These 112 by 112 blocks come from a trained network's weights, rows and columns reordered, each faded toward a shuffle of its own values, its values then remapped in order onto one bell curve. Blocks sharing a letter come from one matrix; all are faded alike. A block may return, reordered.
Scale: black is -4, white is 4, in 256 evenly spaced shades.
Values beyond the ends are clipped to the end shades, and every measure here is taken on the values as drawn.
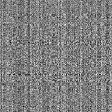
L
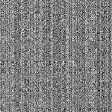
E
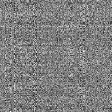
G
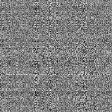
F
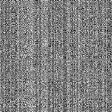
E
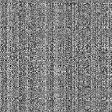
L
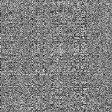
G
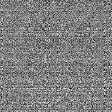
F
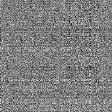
F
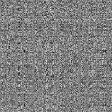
G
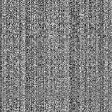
E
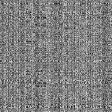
L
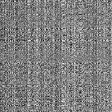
L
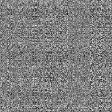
G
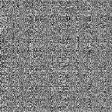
G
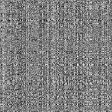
L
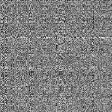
F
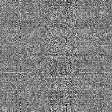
G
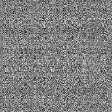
G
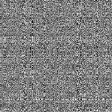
F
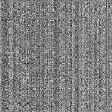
E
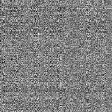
G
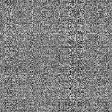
G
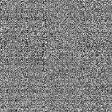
G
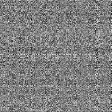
F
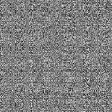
G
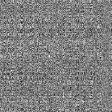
G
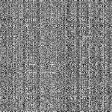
L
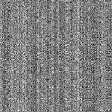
L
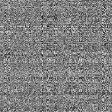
F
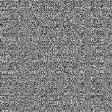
G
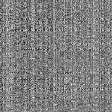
L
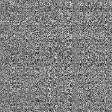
G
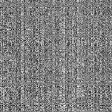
L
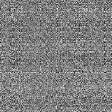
F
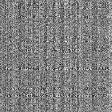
L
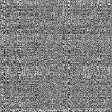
F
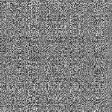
G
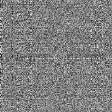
G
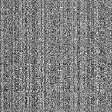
E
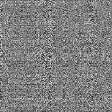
G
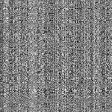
E
